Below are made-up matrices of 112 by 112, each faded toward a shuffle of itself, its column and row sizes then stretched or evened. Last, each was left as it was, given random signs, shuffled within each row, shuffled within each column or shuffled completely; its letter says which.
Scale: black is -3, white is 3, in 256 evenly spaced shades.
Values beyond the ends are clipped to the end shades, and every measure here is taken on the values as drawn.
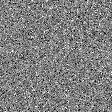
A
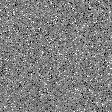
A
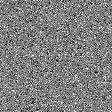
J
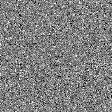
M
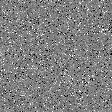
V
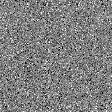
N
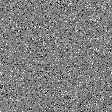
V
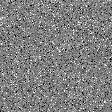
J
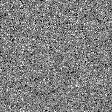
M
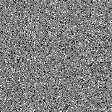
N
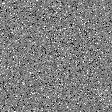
A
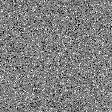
V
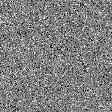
V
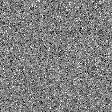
J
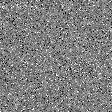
A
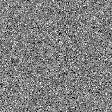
N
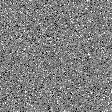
V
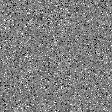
N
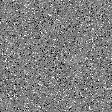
J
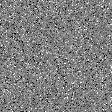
J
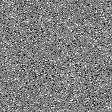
A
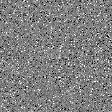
N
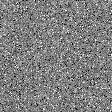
A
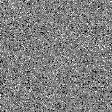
N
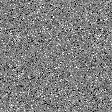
V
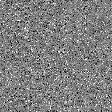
N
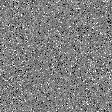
J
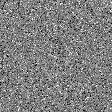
A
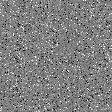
J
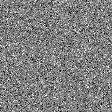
J
